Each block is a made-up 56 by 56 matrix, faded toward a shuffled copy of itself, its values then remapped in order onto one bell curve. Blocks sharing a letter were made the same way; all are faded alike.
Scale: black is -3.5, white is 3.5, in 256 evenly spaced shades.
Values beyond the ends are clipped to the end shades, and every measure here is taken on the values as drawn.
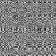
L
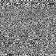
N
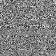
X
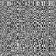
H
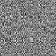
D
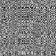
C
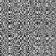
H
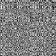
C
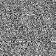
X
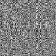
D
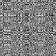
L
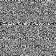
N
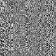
D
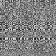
L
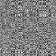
C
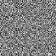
D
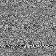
N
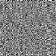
C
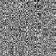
D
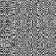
H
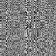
H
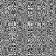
C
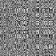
H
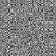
C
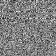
X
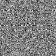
X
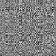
C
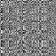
H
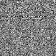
X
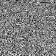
X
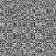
C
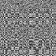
L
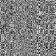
D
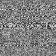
N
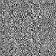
D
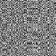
C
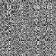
D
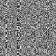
D
